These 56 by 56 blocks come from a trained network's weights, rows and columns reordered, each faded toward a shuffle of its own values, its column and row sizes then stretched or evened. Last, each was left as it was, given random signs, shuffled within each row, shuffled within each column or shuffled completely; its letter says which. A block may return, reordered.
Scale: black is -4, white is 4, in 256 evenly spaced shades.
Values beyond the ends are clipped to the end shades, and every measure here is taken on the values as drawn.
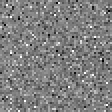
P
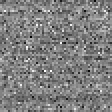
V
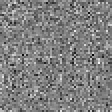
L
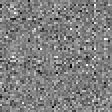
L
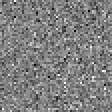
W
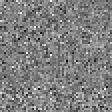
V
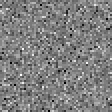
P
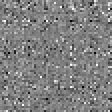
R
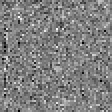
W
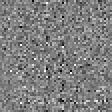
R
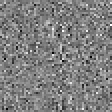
L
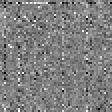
R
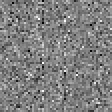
W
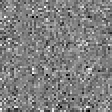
L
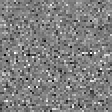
V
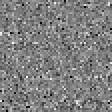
V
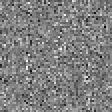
W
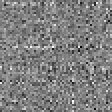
L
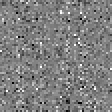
R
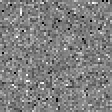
P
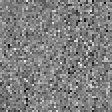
W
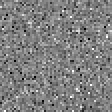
P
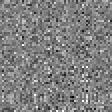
L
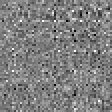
L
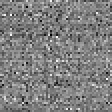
L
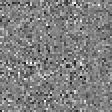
R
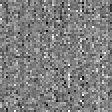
W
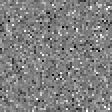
P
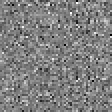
L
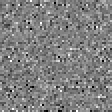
V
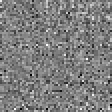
R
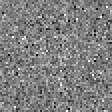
P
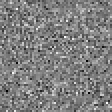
V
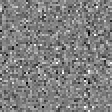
L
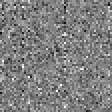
W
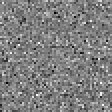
V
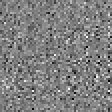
L
